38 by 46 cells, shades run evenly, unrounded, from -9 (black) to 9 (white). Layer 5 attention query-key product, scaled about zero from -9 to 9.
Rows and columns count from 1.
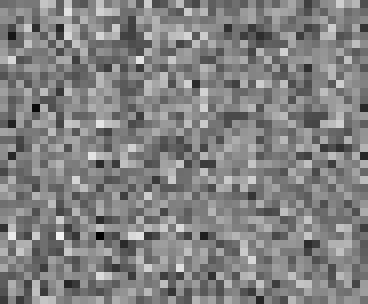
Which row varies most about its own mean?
30
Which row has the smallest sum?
37
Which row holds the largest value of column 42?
4
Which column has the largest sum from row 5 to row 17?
26
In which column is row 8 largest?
18
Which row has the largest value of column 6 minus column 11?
1
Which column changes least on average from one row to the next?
16
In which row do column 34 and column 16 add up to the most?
21
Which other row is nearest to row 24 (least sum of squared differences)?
3
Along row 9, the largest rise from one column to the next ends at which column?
15
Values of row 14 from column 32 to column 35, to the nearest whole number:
4 -3 2 2
